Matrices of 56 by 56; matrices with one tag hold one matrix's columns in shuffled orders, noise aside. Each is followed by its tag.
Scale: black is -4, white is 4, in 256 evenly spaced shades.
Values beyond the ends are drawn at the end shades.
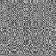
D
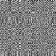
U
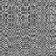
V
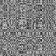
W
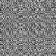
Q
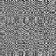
U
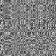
W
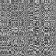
D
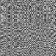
V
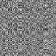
Q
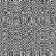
U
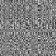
W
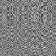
V
